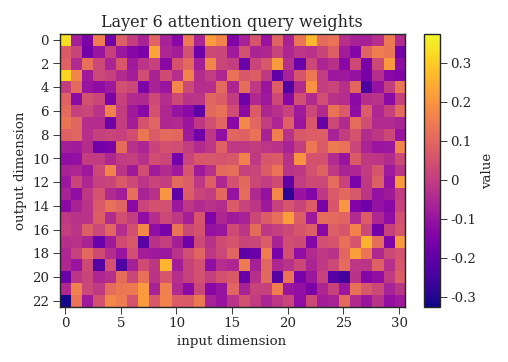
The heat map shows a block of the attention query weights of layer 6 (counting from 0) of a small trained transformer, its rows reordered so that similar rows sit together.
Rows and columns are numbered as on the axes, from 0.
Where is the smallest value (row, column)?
22, 0
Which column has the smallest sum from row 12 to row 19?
29
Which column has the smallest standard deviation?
17
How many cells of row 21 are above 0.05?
10
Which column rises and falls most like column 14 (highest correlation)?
13
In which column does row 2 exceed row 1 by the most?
2
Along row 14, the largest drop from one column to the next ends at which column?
26
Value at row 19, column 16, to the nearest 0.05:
0.15
